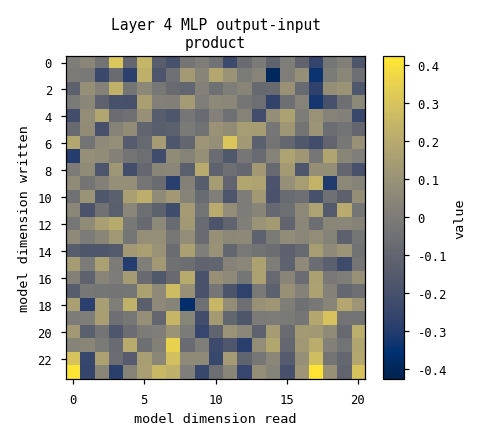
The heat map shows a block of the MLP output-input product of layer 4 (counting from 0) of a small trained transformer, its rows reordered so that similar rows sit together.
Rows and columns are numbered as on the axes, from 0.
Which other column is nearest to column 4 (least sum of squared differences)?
19
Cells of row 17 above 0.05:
6
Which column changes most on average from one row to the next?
4
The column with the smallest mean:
9
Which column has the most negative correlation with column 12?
7
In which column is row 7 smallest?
0
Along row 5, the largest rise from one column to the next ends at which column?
3
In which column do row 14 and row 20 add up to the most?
17
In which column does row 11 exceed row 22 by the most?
10
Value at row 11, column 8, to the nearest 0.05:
0.15
